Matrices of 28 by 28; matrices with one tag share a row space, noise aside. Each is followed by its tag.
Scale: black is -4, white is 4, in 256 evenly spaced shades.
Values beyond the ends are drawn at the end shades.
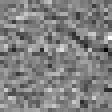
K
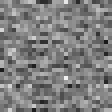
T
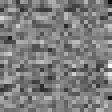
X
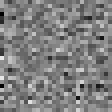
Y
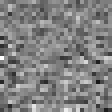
T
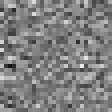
Y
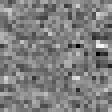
X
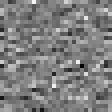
T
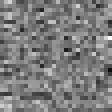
X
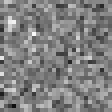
Y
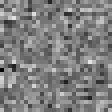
Y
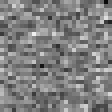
T
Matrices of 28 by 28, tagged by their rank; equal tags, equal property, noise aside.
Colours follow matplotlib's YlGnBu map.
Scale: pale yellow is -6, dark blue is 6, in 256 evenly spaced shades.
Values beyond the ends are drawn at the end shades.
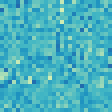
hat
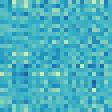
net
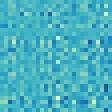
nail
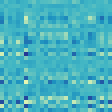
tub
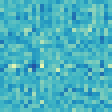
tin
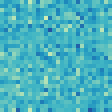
tin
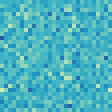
hat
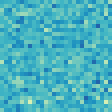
tin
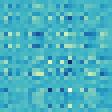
tub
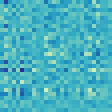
net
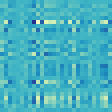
tub
